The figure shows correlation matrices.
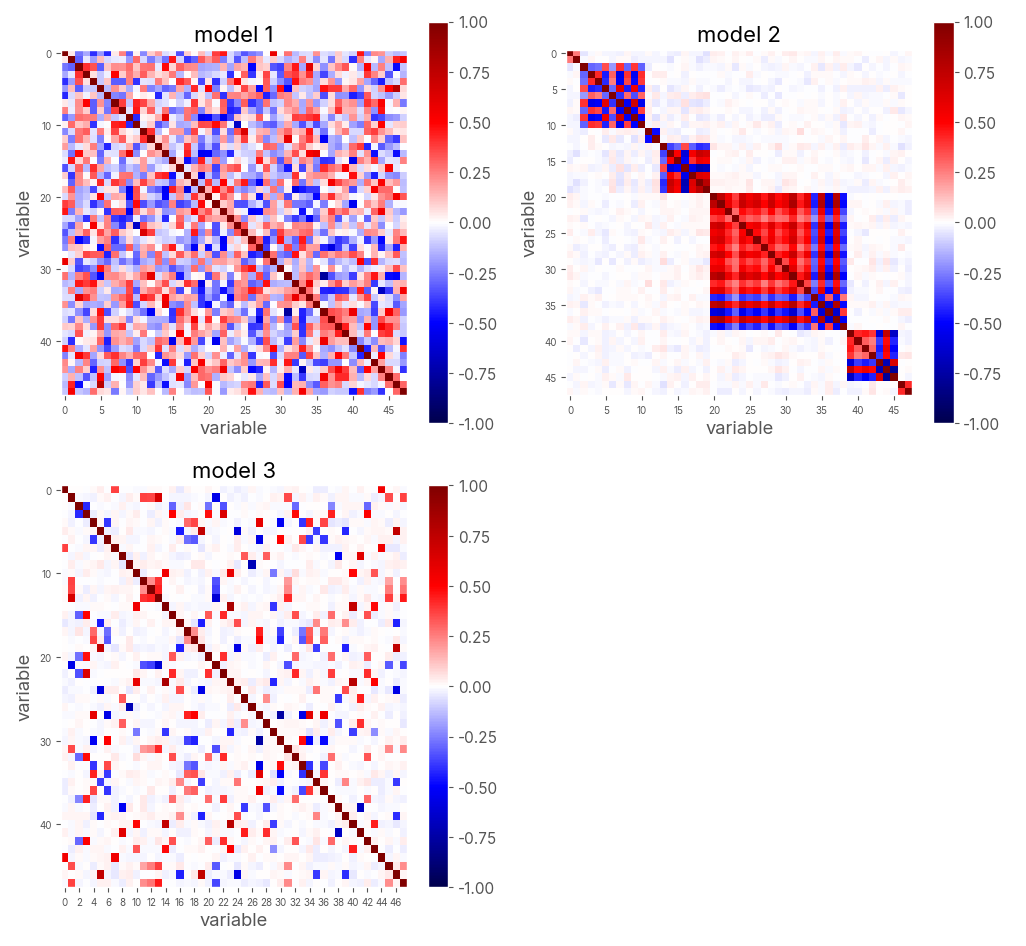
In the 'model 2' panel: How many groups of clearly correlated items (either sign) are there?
7
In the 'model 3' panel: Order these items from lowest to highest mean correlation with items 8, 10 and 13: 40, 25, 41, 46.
46, 25, 40, 41
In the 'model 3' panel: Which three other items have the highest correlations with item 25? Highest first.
41, 8, 28
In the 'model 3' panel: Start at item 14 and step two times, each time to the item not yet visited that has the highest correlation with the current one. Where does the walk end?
40
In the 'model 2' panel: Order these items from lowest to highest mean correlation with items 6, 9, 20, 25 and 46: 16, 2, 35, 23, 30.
16, 2, 23, 30, 35
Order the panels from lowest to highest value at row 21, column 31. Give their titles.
model 3, model 1, model 2
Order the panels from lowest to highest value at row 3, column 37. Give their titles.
model 1, model 2, model 3
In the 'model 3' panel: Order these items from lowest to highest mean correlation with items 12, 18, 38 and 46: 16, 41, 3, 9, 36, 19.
41, 16, 3, 9, 36, 19
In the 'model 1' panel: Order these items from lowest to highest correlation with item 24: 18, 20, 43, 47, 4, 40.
40, 20, 47, 43, 18, 4
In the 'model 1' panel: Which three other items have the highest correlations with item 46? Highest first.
5, 20, 1
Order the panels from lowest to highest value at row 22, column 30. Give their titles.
model 1, model 3, model 2
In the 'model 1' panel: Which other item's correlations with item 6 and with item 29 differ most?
0
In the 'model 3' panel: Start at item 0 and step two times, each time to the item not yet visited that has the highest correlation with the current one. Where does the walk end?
7
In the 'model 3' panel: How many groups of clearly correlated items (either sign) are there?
8
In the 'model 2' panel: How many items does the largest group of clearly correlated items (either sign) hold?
19
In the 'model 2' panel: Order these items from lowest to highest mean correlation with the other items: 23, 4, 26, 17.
4, 17, 23, 26
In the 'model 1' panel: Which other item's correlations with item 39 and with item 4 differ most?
44
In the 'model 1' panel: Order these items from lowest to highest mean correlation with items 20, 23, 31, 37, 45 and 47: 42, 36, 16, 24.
42, 36, 24, 16
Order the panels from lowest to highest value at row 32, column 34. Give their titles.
model 2, model 3, model 1
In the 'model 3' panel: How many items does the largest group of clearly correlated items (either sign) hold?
9
